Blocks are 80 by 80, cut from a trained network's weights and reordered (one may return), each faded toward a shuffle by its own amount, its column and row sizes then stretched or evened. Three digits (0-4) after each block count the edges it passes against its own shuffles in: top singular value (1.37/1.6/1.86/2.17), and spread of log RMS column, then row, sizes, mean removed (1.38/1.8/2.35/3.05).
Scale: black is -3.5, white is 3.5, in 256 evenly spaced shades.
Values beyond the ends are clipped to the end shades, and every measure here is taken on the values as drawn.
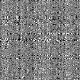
3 1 3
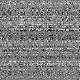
4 2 4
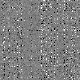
0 4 2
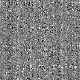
1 2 1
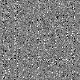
0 3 0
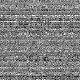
4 1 3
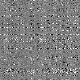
1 2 4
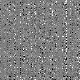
1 4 1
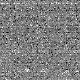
2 2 1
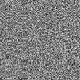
3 0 0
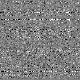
0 0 4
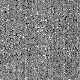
1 1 1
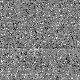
0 0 1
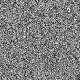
1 0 0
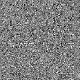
1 2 1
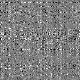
2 1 3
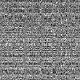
4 3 0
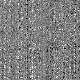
2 3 1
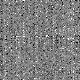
2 2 1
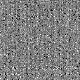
1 0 2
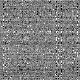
3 3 0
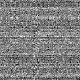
4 2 1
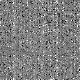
1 2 2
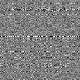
4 0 4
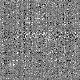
2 2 2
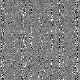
1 4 0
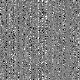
1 4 0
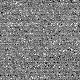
1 0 2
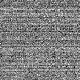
4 0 1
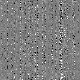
0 4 0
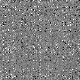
0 2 3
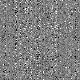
0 3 1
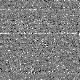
1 0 2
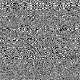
3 0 4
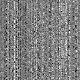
4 4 0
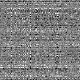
4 3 3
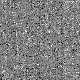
0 0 1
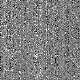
1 3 0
